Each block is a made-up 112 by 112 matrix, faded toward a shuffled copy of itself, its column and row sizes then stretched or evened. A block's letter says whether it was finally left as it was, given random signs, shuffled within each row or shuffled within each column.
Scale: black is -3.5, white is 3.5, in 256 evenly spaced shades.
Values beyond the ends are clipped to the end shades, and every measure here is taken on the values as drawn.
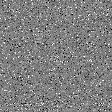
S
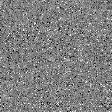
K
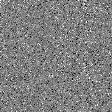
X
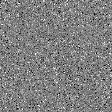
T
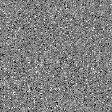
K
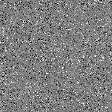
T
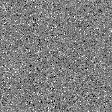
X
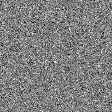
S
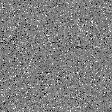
T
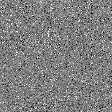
T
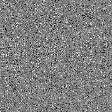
K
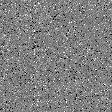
X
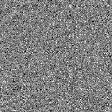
K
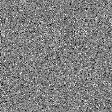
K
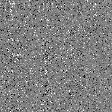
K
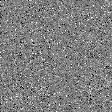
T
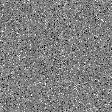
X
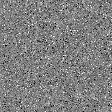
X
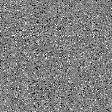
K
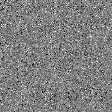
K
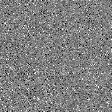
K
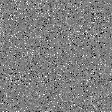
T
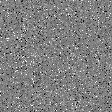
X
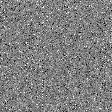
X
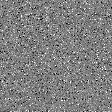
S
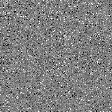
K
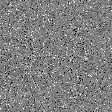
X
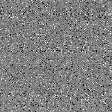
K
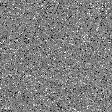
S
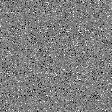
T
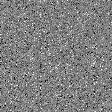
X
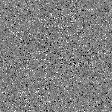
T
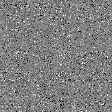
T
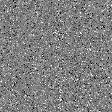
X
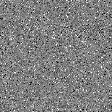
K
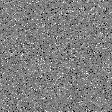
S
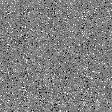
T
